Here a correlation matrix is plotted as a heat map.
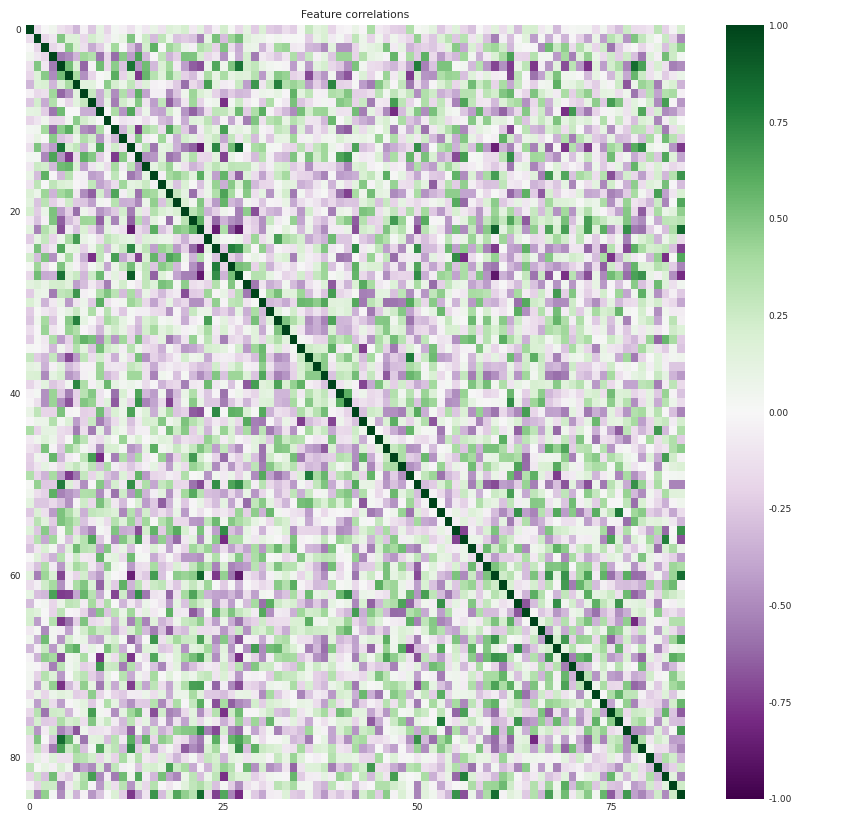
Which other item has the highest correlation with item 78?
4
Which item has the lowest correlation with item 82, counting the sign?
25
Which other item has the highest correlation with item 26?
24
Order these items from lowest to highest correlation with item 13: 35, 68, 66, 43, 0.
43, 0, 68, 66, 35
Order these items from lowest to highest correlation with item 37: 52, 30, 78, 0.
78, 0, 52, 30
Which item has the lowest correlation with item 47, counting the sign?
9
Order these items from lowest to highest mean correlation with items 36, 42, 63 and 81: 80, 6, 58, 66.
6, 80, 66, 58
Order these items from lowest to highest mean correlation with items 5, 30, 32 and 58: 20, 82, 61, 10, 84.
20, 84, 82, 61, 10
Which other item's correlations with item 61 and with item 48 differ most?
53
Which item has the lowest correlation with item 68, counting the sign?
49
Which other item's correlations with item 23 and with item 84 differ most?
77
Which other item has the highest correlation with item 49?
36
